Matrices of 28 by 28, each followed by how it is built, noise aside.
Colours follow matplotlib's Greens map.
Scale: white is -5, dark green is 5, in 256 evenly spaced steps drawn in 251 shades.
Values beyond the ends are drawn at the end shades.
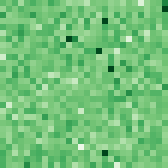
sparse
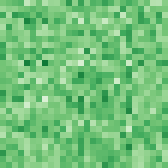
low rank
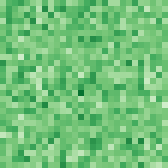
repeating rows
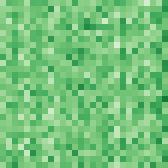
repeating rows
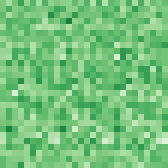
repeating columns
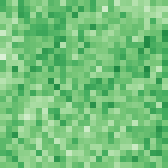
smooth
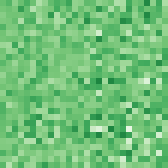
low rank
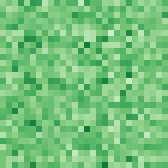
repeating rows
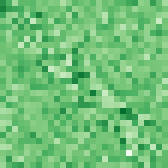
banded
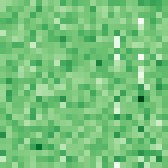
uneven columns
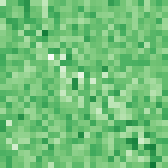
banded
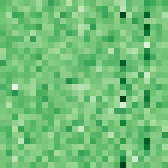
uneven columns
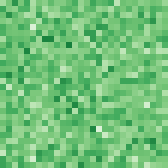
noise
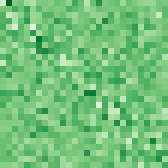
banded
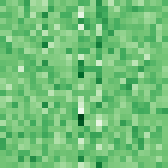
uneven columns
